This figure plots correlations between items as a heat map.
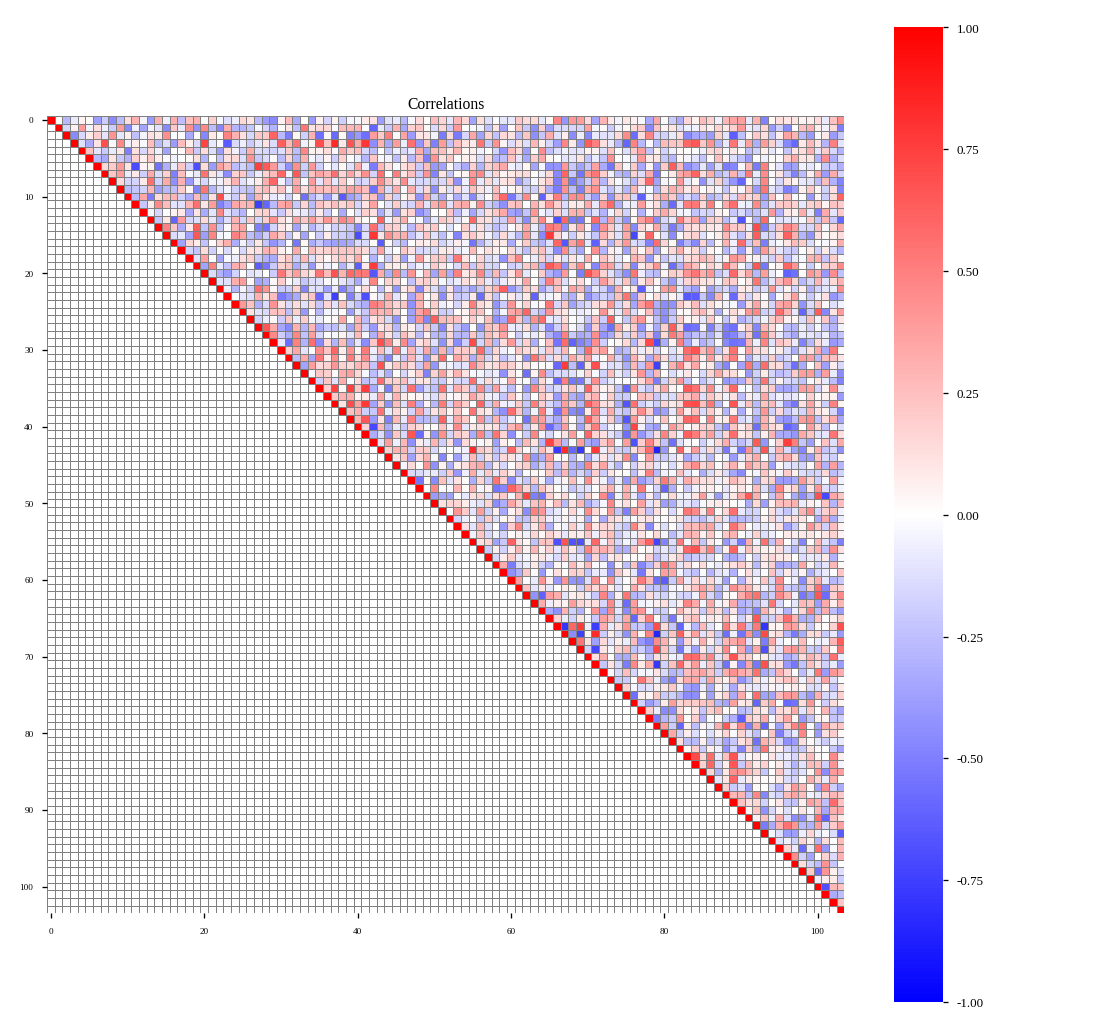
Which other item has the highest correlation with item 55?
43
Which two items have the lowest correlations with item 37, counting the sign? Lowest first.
23, 75
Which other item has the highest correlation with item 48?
60
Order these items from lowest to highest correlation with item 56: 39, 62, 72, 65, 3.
62, 65, 72, 39, 3
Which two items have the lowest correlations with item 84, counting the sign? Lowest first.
23, 27
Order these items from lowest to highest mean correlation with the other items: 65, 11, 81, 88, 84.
81, 88, 65, 11, 84
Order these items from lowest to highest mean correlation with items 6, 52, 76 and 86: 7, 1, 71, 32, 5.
5, 1, 7, 32, 71
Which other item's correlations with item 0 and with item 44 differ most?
29
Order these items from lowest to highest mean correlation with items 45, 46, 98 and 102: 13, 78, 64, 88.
64, 78, 13, 88
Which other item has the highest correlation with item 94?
63
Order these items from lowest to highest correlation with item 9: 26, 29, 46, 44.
26, 44, 46, 29
